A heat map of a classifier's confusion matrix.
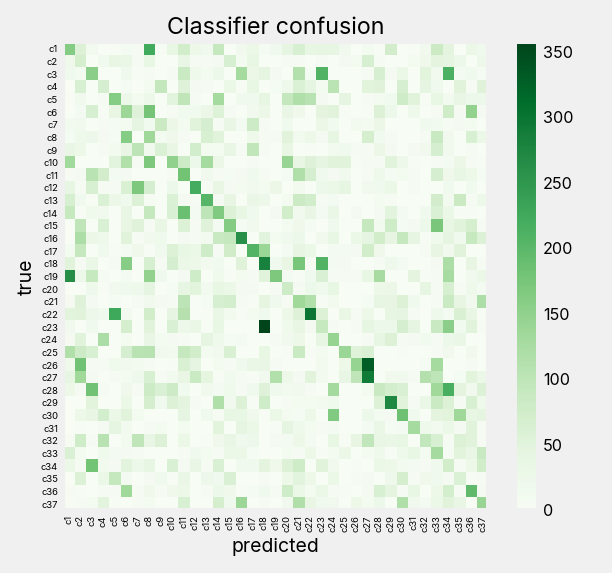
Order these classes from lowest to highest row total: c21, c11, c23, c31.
c31, c11, c21, c23
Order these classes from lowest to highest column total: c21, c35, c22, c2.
c35, c22, c2, c21
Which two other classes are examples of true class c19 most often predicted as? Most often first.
c1, c8
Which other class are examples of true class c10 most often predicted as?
c8
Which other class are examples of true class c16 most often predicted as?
c2
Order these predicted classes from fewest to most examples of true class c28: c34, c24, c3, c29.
c29, c24, c3, c34
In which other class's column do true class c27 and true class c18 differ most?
c23
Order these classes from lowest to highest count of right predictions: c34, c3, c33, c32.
c34, c32, c33, c3
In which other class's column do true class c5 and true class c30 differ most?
c24
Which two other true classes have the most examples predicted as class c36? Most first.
c6, c16
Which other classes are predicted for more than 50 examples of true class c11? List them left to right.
c3, c4, c21, c22, c33
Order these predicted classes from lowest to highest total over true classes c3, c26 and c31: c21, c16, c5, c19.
c19, c5, c21, c16
